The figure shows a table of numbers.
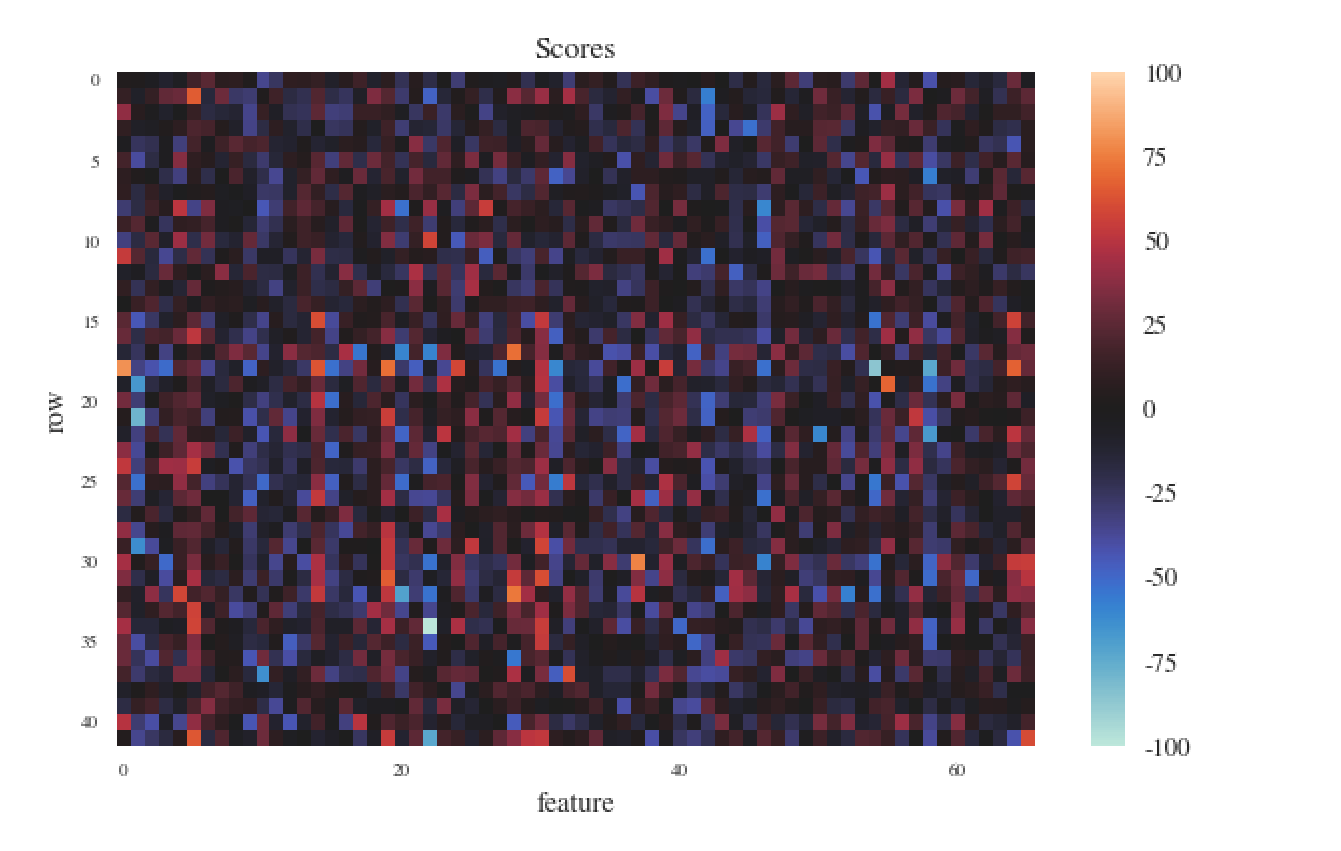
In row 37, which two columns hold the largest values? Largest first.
32, 28
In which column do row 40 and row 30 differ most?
37
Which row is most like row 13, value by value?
7
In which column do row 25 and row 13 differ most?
54
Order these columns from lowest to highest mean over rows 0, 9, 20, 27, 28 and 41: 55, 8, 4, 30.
8, 4, 55, 30
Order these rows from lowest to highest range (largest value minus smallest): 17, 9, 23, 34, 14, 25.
14, 9, 23, 25, 17, 34
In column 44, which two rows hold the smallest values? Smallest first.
12, 3
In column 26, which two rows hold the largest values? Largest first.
8, 10
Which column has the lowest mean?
58
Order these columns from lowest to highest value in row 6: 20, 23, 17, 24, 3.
3, 20, 24, 23, 17
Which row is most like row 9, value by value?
0
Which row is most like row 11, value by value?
2
